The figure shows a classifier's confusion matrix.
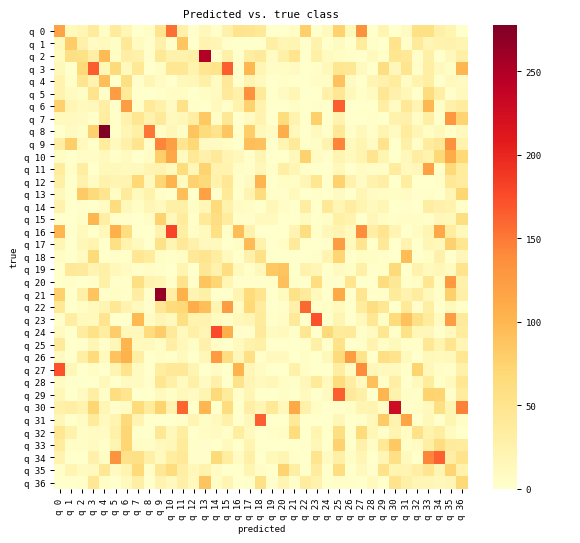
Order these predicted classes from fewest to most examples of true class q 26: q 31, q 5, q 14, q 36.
q 31, q 36, q 5, q 14
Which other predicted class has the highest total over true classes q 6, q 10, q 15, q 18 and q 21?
q 9
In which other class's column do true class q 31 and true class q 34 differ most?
q 18
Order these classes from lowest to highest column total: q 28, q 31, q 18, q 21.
q 28, q 21, q 31, q 18
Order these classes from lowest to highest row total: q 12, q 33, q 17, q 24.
q 33, q 17, q 12, q 24
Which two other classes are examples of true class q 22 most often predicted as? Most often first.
q 15, q 12
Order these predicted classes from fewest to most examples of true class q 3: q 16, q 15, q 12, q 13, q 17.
q 16, q 12, q 13, q 17, q 15
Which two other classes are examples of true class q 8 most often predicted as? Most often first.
q 4, q 20
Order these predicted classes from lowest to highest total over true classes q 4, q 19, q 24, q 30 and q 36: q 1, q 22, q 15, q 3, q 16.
q 16, q 1, q 22, q 3, q 15
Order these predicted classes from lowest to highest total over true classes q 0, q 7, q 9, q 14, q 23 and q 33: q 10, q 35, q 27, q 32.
q 32, q 27, q 10, q 35
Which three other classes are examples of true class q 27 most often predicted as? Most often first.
q 0, q 16, q 32
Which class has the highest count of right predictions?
q 30
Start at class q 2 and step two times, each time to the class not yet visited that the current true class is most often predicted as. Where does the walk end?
q 11
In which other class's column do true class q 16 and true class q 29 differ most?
q 10
